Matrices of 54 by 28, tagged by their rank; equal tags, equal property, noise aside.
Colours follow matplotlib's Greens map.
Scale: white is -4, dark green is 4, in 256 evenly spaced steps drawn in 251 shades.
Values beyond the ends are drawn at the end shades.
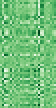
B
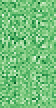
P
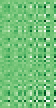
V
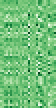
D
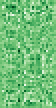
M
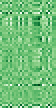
B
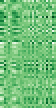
B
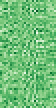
M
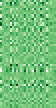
B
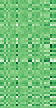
V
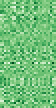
D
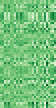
B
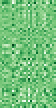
D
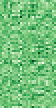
M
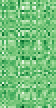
D
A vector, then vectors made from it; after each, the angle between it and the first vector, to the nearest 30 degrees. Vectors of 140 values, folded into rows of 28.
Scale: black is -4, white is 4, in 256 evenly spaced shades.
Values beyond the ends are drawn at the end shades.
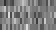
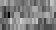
120 degrees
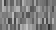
60 degrees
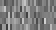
30 degrees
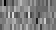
30 degrees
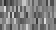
30 degrees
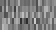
90 degrees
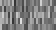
120 degrees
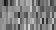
60 degrees
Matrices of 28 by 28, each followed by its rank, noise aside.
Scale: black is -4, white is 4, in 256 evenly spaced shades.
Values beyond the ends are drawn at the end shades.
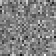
seven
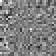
four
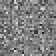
seven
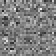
five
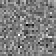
seven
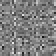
five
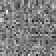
seven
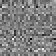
five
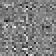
five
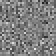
seven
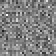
six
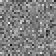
seven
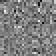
seven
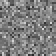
seven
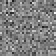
seven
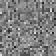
seven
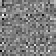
five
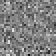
seven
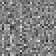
six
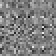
four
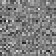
four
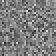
seven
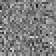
seven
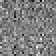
six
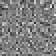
five
